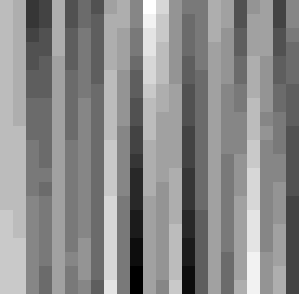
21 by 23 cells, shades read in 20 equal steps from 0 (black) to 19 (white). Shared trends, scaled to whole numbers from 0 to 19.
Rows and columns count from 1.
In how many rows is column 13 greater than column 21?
18
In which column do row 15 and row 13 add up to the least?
11
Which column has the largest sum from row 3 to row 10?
12
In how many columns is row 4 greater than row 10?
10
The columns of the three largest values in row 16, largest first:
20, 9, 1
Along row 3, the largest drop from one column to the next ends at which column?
3
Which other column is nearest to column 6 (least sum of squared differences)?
4
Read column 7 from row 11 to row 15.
10 10 10 10 10
